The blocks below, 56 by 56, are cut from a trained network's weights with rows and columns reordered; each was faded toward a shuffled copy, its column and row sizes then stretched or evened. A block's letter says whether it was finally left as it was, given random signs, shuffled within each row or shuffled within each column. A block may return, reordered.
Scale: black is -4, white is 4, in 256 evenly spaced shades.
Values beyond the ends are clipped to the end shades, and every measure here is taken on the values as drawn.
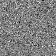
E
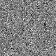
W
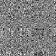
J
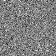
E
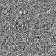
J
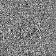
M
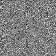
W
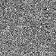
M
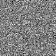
M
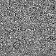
M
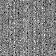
W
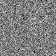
W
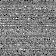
E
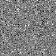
M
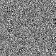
M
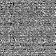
J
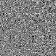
J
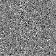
W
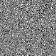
M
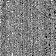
W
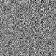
J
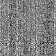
J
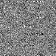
M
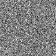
W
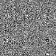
M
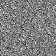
W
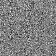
W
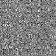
J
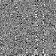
J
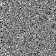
W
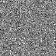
M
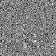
J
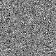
W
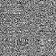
J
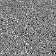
M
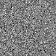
W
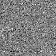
E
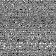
E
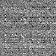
J
